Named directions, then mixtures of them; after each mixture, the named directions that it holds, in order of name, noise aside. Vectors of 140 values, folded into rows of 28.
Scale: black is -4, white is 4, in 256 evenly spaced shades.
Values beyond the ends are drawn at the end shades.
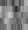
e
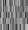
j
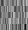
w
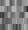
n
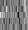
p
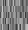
j.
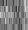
e, p.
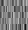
w.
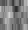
e.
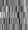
p.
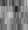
e.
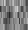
e, p.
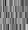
j.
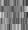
n, w.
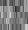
e, j.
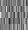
p, w.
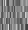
j.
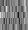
p.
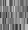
j, n.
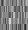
w.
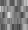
e, n.
